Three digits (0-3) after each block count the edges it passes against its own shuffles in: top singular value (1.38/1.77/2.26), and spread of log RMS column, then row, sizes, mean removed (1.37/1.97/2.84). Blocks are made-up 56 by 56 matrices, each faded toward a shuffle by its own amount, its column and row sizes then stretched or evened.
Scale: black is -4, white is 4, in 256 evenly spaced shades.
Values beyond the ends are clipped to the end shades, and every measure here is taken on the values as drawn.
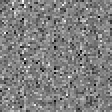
1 1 0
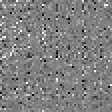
2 2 1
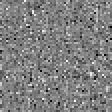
1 1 0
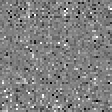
1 1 1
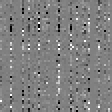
2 3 1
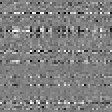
3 1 3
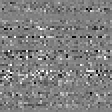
1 1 3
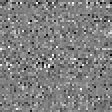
2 0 2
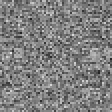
2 0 0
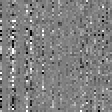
2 3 0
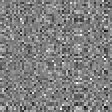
3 1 1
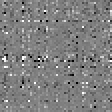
1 2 2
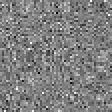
2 0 0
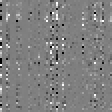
2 3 1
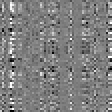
3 3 1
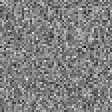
2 0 0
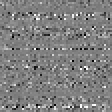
1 1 3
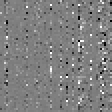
0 3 0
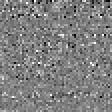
1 0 2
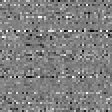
1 0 3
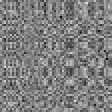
3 2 0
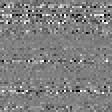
2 0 3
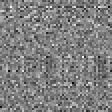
2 0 2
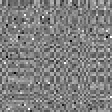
3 0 0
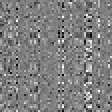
3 3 1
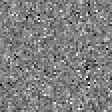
0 1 0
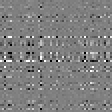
3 2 3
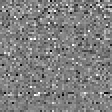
1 0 2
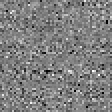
2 0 2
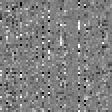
1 3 0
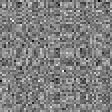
3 0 1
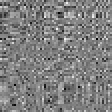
3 1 2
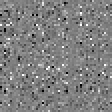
0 2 1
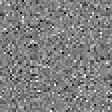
2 0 0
